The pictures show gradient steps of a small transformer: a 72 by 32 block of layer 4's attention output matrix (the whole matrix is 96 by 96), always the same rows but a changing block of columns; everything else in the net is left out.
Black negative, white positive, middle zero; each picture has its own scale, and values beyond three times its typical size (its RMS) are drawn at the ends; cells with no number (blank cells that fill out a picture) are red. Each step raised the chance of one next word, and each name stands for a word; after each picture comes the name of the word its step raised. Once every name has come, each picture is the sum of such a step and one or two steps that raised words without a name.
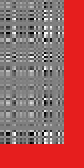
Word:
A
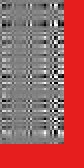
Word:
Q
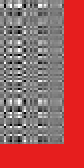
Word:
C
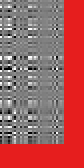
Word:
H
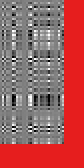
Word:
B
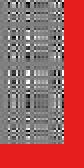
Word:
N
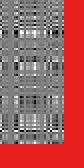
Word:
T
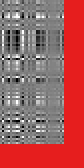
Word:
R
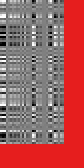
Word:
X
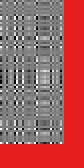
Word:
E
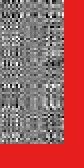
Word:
X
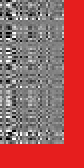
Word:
A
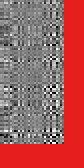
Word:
X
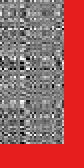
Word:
H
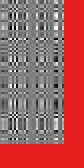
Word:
E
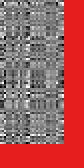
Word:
N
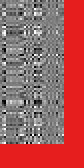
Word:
C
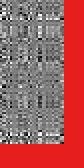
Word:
A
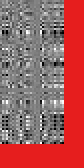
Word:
T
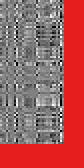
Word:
X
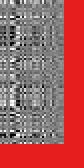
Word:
X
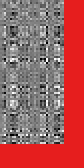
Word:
X
